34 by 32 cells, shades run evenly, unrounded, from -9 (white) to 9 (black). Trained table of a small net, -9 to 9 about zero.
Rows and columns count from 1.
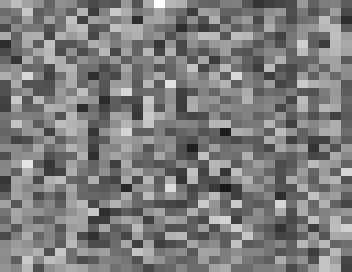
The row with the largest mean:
18
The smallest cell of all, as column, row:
15, 1
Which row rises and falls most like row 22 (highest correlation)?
10
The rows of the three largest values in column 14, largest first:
28, 34, 19
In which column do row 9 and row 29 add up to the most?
26
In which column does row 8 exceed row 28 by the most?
20
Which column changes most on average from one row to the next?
22
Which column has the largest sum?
27
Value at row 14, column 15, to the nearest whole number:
3
